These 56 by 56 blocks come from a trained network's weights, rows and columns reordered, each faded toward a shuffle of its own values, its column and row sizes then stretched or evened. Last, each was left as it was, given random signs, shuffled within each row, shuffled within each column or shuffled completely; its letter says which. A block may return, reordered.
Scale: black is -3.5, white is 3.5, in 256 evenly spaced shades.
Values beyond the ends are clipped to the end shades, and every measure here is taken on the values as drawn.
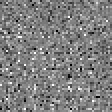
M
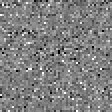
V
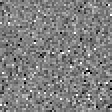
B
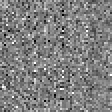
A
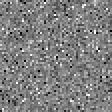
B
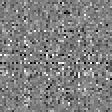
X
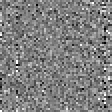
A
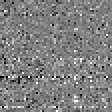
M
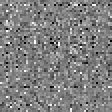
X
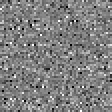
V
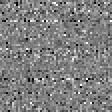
V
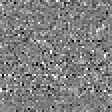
V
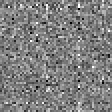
M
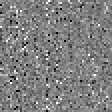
A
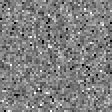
B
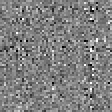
X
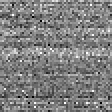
V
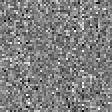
A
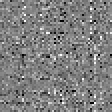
X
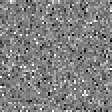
B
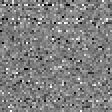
V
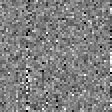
A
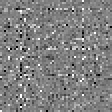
M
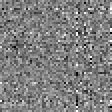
M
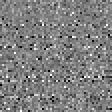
V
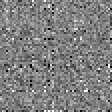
X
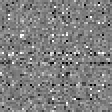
M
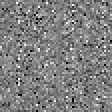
A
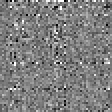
M
